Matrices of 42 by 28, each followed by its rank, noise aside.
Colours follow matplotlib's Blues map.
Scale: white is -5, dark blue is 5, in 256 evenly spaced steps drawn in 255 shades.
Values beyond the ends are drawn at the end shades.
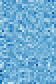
eight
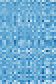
three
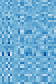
three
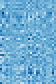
four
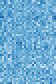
eight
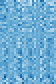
four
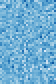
eight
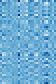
two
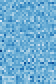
six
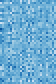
four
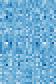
four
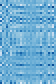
two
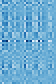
two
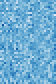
eight
